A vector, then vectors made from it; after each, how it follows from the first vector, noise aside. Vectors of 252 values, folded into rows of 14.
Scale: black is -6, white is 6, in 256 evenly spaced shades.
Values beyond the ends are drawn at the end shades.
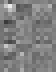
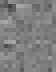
negated, shrunk.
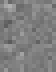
shrunk.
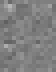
shrunk.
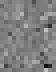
reversed, negated, partly zeroed.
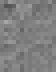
negated, shrunk.
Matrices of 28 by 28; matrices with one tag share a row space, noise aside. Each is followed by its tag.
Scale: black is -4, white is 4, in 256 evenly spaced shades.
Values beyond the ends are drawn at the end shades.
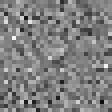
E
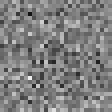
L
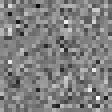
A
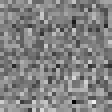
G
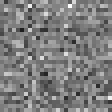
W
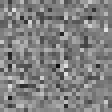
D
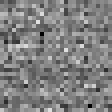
D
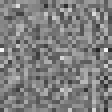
A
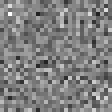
A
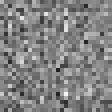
D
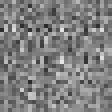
L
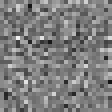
W
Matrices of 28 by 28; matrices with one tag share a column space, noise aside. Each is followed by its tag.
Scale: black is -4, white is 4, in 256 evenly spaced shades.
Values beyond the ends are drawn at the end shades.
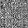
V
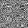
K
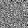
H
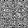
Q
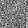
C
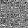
H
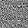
K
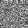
Q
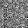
V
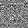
K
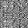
V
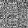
V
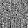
C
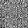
V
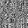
C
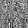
C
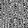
C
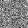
Q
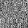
C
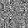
C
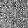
V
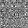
Q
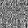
C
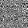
K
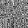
C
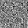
C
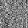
C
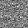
K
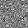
K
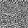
H
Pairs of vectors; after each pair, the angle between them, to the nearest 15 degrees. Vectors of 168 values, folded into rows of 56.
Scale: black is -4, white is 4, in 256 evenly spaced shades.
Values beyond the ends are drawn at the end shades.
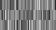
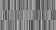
135 degrees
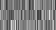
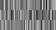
90 degrees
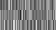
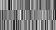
150 degrees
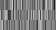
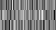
75 degrees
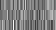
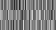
135 degrees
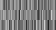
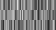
45 degrees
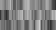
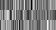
120 degrees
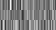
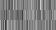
75 degrees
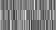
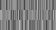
75 degrees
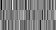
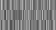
120 degrees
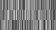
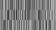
150 degrees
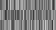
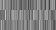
120 degrees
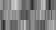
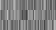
60 degrees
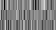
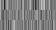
45 degrees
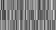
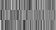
105 degrees
